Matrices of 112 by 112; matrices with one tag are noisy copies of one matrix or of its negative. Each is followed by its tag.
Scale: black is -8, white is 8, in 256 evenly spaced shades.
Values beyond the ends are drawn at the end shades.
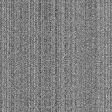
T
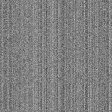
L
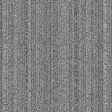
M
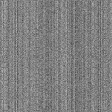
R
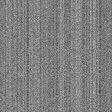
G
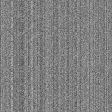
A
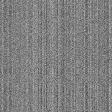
L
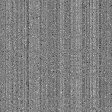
G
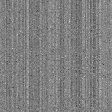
G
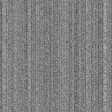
M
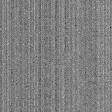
T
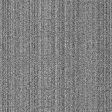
T
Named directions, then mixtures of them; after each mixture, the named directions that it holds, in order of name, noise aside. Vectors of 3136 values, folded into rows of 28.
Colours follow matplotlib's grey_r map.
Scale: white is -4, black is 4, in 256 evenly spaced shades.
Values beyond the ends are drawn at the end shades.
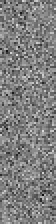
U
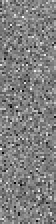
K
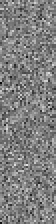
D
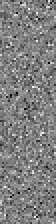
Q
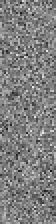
Q, U.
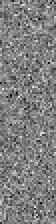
D, Q.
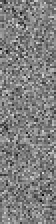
U.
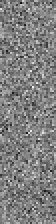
Q, U.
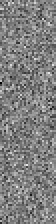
D.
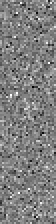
Q.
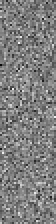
D, K.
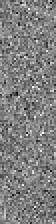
Q, U.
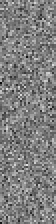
D.
